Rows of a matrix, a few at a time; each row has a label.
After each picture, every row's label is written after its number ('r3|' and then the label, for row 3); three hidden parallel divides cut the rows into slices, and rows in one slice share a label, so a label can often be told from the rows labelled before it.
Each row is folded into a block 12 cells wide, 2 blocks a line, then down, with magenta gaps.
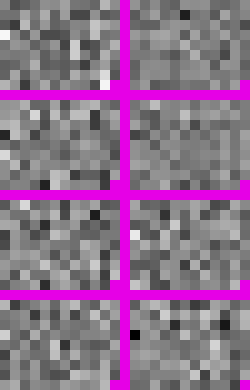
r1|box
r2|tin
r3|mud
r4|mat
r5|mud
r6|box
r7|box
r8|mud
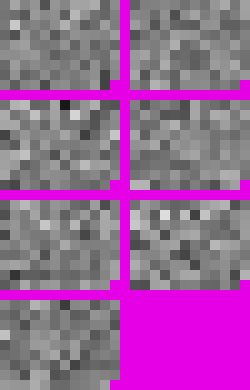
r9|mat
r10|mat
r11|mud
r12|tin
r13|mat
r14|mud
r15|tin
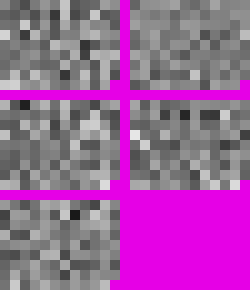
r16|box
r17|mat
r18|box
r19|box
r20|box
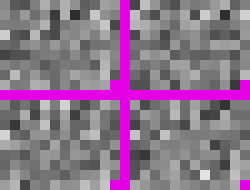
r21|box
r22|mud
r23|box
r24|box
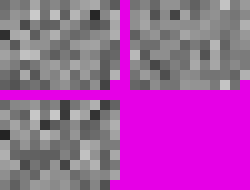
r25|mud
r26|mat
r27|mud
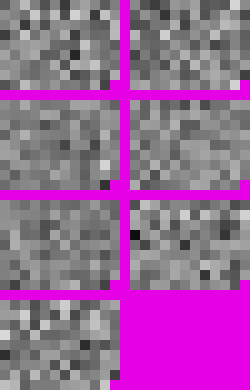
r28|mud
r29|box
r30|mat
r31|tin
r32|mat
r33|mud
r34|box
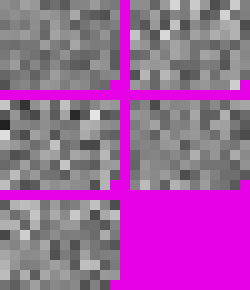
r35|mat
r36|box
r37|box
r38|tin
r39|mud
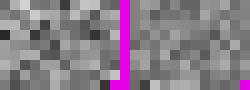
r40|mud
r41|mat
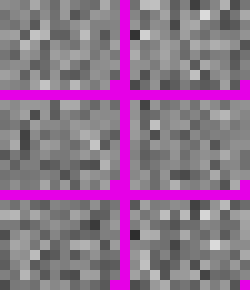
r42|tin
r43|mud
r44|tin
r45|tin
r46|mat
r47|mud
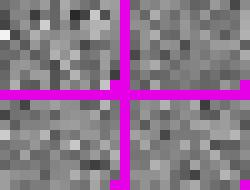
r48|box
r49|mat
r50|tin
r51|tin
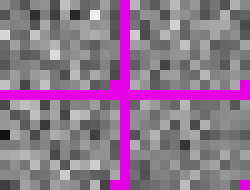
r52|box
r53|box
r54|mud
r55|mat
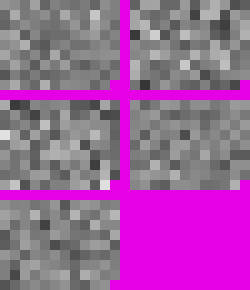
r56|tin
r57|mud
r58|box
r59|tin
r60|mat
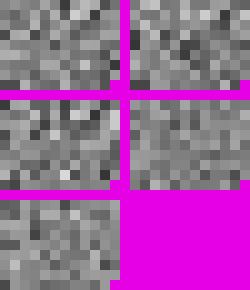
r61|mud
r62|mud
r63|mud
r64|mat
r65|mat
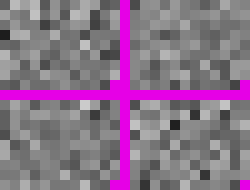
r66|mud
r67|mat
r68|mat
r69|mud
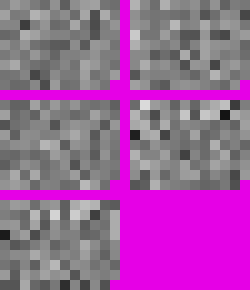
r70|mat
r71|tin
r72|tin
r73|mud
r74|mud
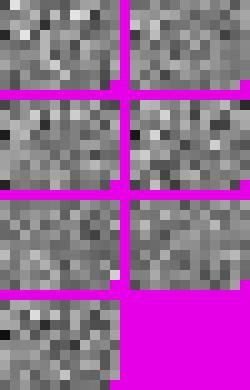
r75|mud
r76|mat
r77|mud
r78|mud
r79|mat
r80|mat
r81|mud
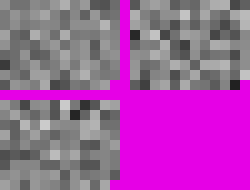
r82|tin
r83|mud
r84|box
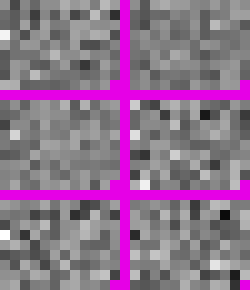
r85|box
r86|tin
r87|tin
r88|box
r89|box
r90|mud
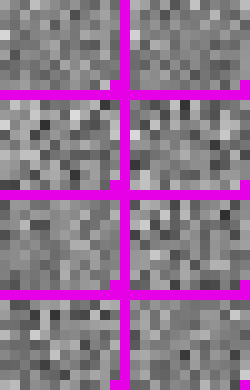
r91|tin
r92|tin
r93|mud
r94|box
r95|mat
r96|mud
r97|box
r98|mat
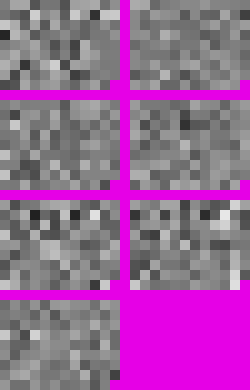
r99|mud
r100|tin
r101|mat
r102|tin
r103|box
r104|box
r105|tin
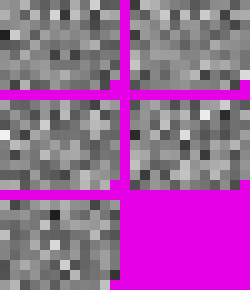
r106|mud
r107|mud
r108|box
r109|mud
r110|box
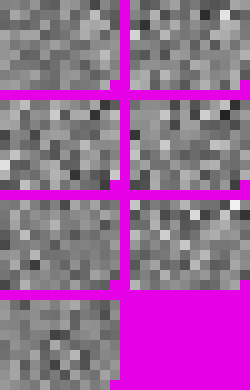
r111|tin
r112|box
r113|mud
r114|mud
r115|mat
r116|box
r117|tin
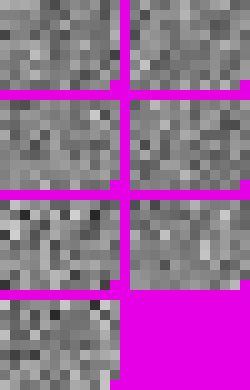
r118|mat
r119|mat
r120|tin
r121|mat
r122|mud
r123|tin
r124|box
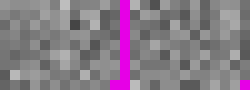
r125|tin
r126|tin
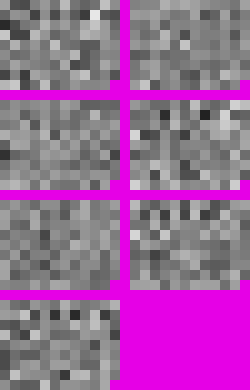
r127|box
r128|tin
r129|tin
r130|box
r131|mat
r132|box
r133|box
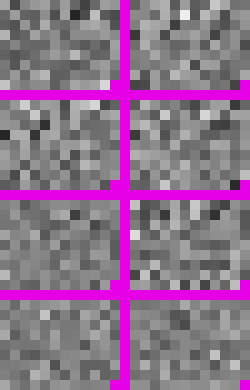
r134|box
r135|mud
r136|mud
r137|mud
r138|tin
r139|box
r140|tin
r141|tin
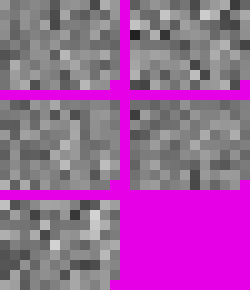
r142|tin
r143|mud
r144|tin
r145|tin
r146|box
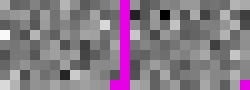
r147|box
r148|box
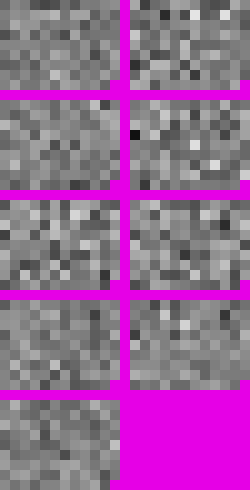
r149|mat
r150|box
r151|mat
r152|mud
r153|mud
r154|mud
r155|mat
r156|mat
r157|mat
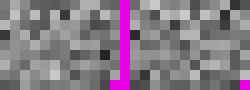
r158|mud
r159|mud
